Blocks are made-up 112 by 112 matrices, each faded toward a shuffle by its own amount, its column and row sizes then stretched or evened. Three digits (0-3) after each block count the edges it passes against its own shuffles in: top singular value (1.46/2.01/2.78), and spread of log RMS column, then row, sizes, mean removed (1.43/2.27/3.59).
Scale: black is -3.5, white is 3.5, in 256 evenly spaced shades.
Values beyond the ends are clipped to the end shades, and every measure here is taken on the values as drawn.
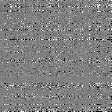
2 2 3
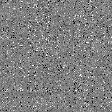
0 2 1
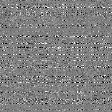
2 1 3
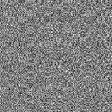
2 1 0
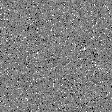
0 1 0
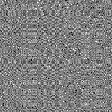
3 0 0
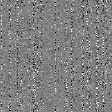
0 3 0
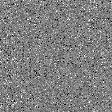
0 1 1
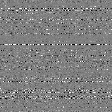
2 0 3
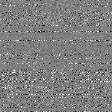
1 1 3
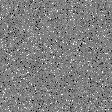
0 0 0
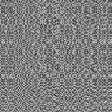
3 1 1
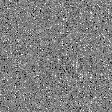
1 1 0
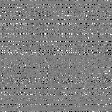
2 1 3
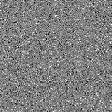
2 0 0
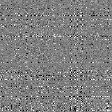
2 2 3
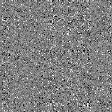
1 2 1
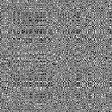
3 2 2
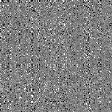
2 2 1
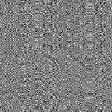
3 2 0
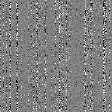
1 3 1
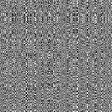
3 3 1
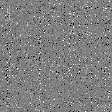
0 2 1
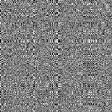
3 2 2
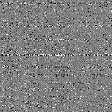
2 1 2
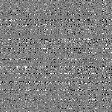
1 2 3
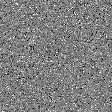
1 0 0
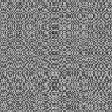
3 1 2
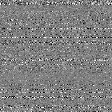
2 0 3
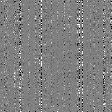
2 3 1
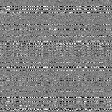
3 0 3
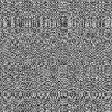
3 0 2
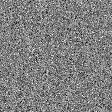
0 0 0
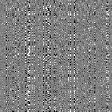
3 3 1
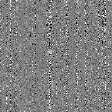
0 3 0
